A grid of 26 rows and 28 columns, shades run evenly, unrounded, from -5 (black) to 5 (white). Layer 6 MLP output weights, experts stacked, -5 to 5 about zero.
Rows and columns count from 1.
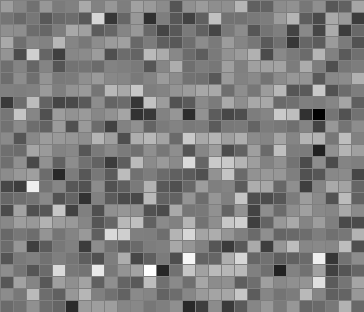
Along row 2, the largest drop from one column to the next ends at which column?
9
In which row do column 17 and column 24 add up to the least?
10
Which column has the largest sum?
19
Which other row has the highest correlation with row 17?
12
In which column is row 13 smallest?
25
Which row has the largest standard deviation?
23
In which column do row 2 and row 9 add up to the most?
8
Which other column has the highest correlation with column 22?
13
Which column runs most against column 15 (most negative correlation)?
26
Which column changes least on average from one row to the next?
4
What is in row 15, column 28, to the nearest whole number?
-2
